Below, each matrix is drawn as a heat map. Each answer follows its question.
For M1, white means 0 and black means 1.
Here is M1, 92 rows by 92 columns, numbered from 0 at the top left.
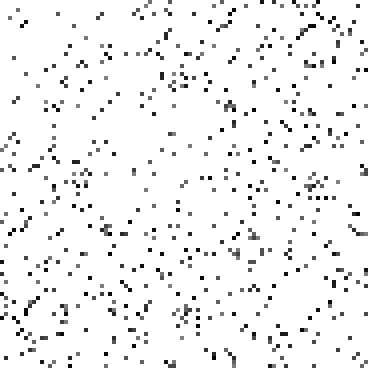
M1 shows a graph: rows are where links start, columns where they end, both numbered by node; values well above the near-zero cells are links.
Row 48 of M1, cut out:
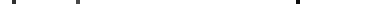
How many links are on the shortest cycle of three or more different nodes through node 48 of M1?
5
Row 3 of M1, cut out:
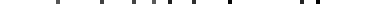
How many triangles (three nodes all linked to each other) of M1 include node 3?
3
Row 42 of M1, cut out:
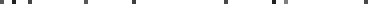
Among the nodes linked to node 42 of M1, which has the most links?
node 91
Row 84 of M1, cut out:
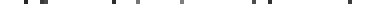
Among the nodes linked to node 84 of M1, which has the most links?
node 63
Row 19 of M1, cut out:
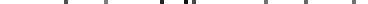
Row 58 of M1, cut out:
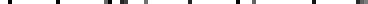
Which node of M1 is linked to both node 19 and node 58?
node 26
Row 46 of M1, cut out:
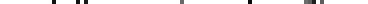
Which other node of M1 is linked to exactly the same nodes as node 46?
node 16
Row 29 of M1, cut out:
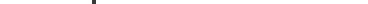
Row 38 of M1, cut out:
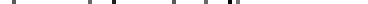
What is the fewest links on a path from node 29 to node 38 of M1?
5
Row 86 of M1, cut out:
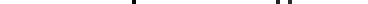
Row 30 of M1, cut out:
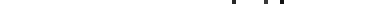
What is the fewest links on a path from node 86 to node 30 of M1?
5
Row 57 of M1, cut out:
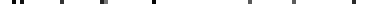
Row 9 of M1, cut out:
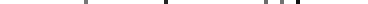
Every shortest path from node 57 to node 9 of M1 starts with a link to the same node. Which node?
node 73
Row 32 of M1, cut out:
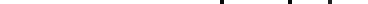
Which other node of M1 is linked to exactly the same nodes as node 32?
node 60
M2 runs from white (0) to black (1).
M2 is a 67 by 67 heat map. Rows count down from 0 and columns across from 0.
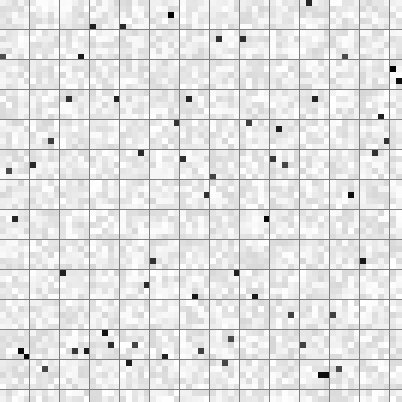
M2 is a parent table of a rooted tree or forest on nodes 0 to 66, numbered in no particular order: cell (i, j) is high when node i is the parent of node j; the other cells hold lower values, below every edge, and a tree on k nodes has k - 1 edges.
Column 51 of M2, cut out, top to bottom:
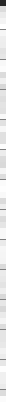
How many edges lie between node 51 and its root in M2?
2
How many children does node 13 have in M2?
1
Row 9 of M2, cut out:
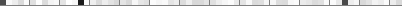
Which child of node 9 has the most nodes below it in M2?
57
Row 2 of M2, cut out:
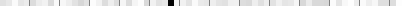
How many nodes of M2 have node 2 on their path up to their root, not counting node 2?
2
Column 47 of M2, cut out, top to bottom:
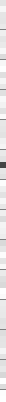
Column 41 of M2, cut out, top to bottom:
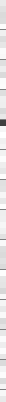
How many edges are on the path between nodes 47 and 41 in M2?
5
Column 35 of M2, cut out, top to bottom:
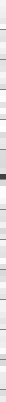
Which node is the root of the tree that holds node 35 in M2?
59
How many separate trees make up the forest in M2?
8
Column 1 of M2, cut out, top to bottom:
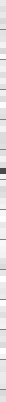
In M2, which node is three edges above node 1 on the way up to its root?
36
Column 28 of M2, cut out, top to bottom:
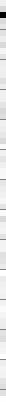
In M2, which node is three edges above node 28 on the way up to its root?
6
